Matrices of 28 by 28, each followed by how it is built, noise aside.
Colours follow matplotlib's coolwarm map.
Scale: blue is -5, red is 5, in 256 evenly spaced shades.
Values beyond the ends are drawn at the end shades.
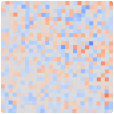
upper triangular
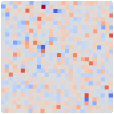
sparse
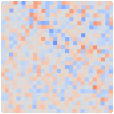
upper triangular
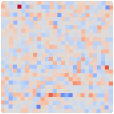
uneven rows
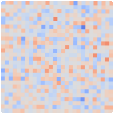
low rank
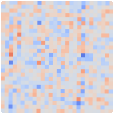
uneven columns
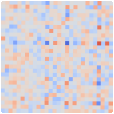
low rank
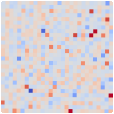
sparse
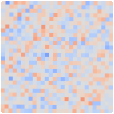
Hankel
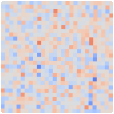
uneven columns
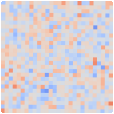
Hankel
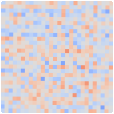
blocks
